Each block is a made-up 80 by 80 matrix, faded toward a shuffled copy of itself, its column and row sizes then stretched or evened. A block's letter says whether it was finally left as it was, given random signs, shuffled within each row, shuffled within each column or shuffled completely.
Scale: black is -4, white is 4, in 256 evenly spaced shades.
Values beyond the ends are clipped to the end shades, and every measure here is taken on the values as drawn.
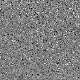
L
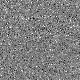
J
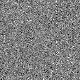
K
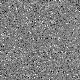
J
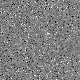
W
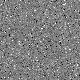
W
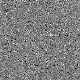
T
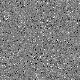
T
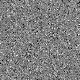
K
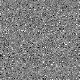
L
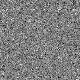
T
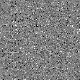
T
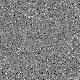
J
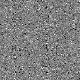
L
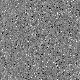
K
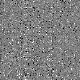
L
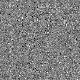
T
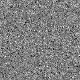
J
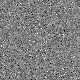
W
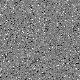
K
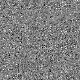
T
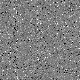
K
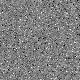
W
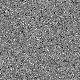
W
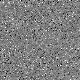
J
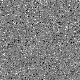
J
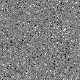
K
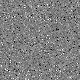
J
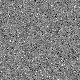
W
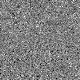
J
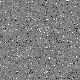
T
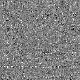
L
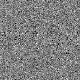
L
